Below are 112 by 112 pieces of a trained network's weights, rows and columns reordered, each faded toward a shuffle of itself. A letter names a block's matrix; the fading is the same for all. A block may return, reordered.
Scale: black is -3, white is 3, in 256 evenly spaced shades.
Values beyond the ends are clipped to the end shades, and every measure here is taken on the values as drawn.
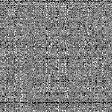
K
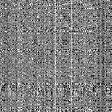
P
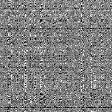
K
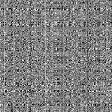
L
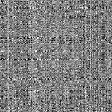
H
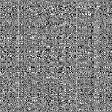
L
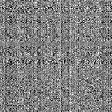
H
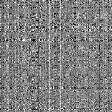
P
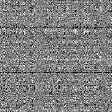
K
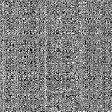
L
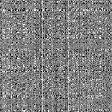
P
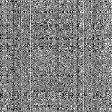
P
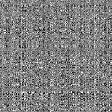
H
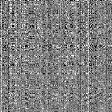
P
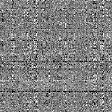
K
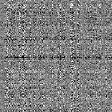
K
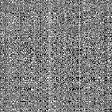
L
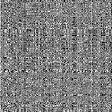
L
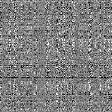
K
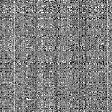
P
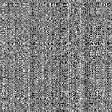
H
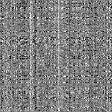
P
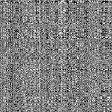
H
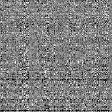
K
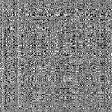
L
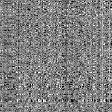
L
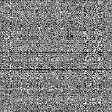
K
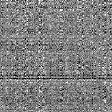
K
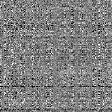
K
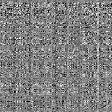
L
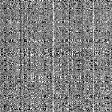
P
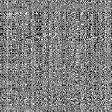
H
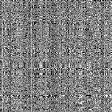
H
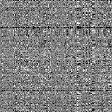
K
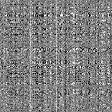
P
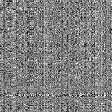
H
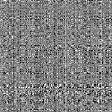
H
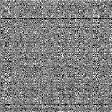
K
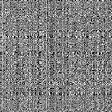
H
